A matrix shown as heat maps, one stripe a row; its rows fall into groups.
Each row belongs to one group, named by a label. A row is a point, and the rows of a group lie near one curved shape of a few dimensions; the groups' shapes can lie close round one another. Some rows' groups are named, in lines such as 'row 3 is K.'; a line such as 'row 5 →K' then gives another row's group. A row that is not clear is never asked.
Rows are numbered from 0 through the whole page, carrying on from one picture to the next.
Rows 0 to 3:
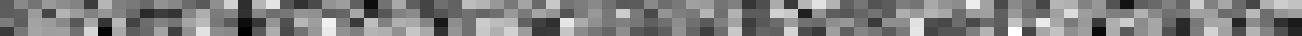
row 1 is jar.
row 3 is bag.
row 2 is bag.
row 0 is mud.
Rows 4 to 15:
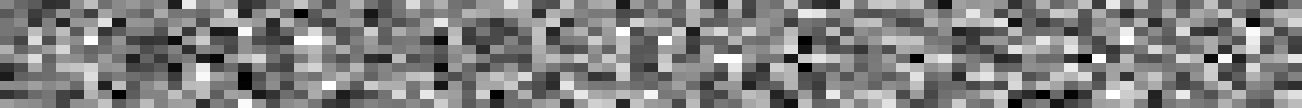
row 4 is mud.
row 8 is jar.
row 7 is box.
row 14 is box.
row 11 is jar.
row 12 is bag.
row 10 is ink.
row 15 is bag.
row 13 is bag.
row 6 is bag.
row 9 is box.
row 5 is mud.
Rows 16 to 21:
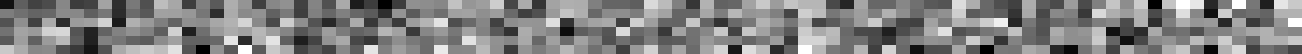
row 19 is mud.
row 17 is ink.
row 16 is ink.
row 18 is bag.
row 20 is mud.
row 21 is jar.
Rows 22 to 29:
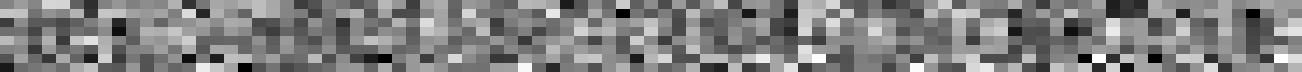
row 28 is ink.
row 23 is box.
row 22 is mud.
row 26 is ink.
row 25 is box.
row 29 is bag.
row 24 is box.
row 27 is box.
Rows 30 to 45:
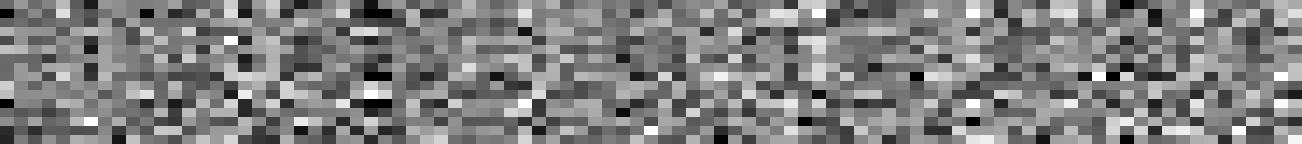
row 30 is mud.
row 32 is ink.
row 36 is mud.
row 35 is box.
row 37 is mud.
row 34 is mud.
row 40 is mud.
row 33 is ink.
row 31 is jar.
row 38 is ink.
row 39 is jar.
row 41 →jar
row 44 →ink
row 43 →jar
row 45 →bag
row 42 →mud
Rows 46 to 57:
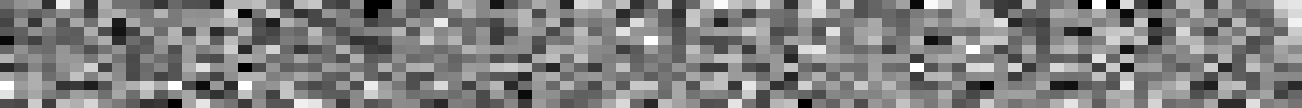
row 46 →ink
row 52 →ink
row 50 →box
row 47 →mud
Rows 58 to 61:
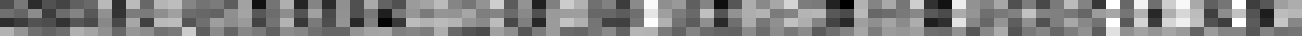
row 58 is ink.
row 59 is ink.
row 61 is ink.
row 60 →ink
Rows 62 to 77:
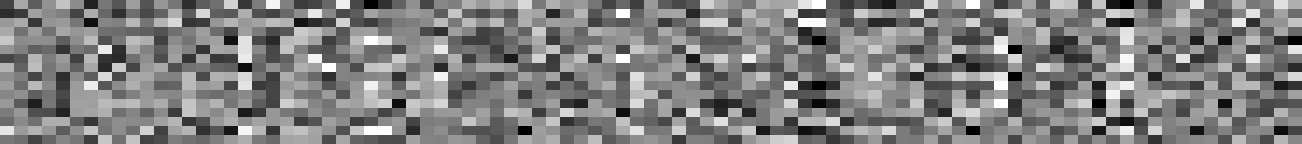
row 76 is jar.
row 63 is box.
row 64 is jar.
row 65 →jar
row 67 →bag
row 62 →jar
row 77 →ink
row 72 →ink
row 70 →bag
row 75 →mud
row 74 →mud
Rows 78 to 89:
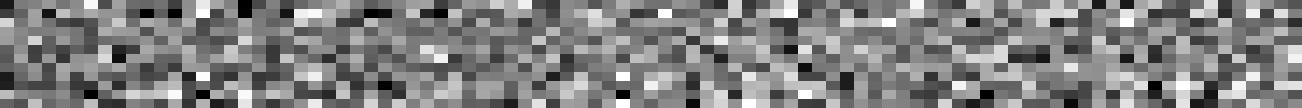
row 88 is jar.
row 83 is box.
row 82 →box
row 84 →bag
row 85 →jar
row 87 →ink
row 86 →box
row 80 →bag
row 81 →box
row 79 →jar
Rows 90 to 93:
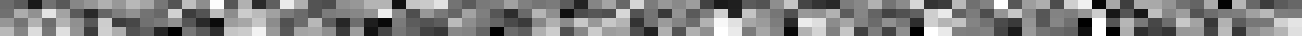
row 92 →ink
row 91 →mud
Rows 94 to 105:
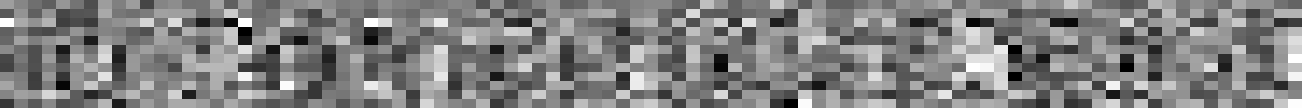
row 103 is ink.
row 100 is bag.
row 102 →bag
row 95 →box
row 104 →mud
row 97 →mud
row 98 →mud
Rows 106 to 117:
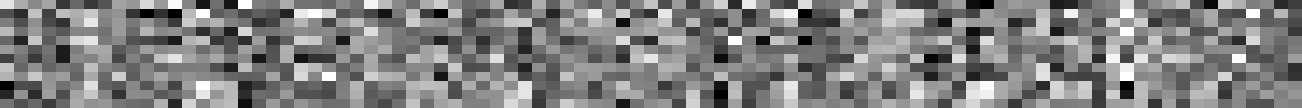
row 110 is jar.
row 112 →ink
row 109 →jar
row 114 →bag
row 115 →bag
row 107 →jar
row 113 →jar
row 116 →bag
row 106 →jar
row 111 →ink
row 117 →mud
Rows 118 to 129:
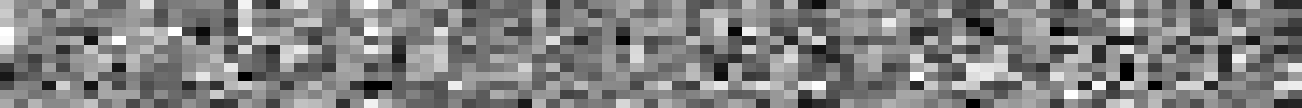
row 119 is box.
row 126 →bag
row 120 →jar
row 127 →ink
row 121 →jar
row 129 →jar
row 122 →box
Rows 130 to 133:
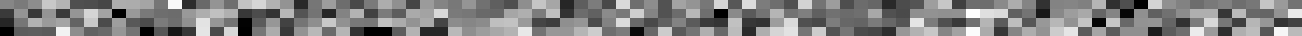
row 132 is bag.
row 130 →mud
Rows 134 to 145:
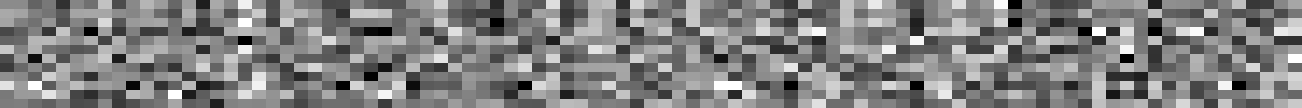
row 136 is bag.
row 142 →mud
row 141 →jar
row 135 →ink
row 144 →mud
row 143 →ink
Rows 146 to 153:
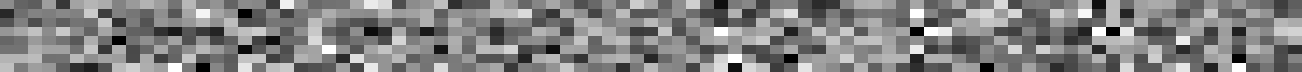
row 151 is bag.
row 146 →ink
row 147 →bag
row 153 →jar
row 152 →ink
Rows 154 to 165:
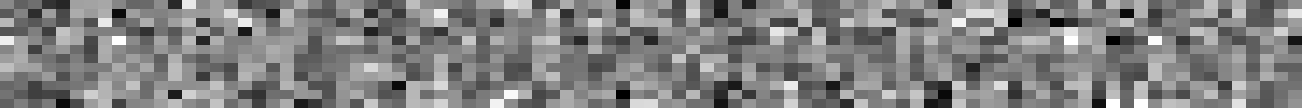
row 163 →ink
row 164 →mud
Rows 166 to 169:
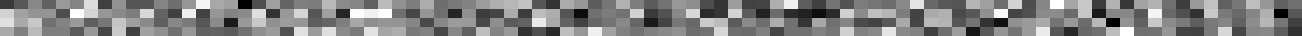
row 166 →bag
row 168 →box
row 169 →bag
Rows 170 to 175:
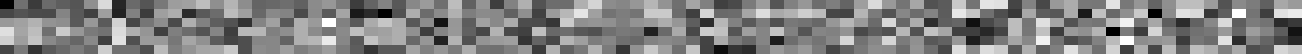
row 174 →bag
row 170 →box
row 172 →bag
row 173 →box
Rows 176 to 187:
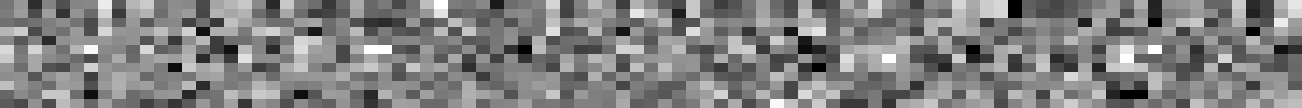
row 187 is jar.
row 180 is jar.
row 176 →bag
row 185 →box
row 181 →jar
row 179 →box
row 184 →box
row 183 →mud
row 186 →mud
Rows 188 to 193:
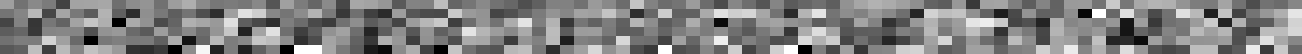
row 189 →ink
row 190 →bag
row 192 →mud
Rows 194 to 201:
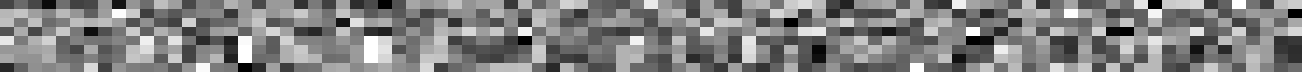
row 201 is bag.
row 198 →jar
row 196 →ink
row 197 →jar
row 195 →box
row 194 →ink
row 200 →mud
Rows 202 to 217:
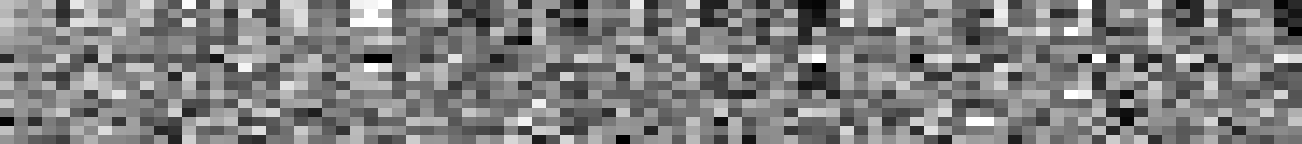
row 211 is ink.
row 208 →ink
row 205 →box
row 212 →box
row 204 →ink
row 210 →mud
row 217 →mud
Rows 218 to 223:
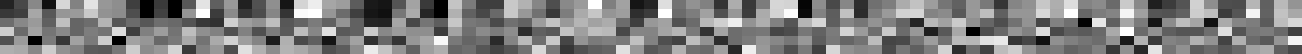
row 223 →mud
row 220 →ink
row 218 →jar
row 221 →bag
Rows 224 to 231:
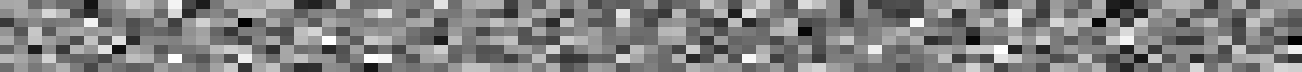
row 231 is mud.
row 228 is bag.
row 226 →bag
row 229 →bag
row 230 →mud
